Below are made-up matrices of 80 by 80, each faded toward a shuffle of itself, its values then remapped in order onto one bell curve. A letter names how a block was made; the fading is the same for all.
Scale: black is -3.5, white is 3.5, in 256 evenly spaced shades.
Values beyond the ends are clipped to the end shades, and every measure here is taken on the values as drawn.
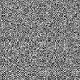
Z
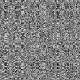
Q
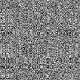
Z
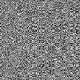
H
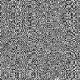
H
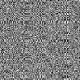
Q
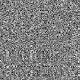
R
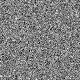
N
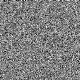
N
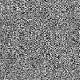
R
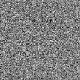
R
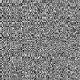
H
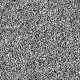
N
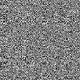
R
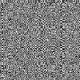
Q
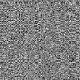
H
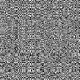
Q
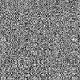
Z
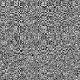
Q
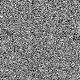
N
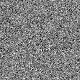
N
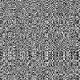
Q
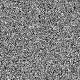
N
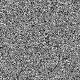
N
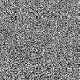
R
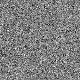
N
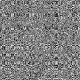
H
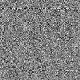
R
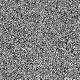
N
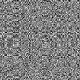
H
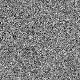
N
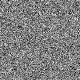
N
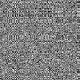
Q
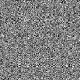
R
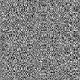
H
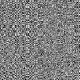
Q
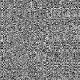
Z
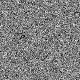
N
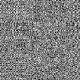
Z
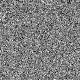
N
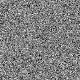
N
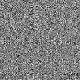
R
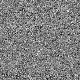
N
